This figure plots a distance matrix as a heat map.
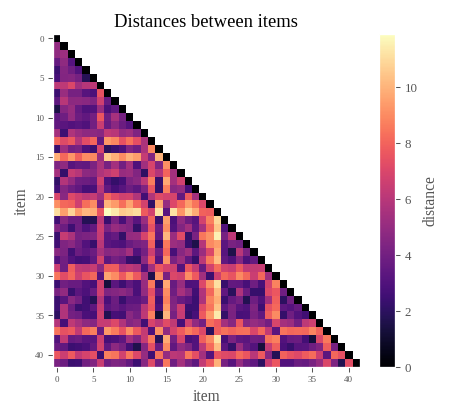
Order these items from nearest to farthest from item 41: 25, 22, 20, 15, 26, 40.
26, 25, 20, 40, 15, 22
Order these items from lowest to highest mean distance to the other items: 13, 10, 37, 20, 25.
10, 25, 20, 13, 37
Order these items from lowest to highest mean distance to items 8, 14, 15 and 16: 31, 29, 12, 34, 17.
31, 34, 12, 17, 29
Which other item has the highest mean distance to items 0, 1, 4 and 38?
22
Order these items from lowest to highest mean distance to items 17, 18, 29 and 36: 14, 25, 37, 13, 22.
14, 25, 13, 37, 22
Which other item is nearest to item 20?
12
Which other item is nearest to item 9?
0
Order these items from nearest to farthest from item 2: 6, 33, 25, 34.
34, 33, 25, 6
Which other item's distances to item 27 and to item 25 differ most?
24
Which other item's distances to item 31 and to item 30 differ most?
7
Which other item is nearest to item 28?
39
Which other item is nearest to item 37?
21
